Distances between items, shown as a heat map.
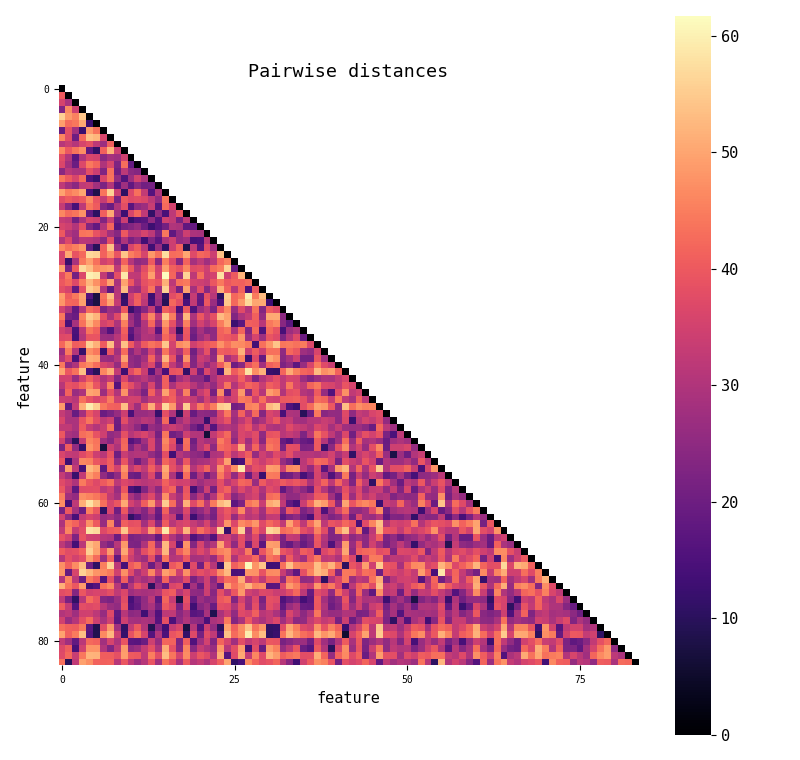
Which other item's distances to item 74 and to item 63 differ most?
51
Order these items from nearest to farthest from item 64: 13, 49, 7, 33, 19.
49, 19, 7, 33, 13
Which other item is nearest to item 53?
48
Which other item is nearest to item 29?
56
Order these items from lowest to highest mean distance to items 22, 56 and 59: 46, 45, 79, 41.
45, 46, 41, 79
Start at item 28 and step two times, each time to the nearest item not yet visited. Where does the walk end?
67
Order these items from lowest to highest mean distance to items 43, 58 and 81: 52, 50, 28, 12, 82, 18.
12, 52, 50, 82, 28, 18
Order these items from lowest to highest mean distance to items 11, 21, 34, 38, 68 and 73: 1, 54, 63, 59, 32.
32, 54, 59, 1, 63
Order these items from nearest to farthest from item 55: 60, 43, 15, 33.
43, 33, 15, 60
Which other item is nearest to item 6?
52
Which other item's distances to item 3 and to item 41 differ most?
79
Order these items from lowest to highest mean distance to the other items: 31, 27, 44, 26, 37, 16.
44, 16, 31, 27, 26, 37
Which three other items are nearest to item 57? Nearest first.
45, 73, 49
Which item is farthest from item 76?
37
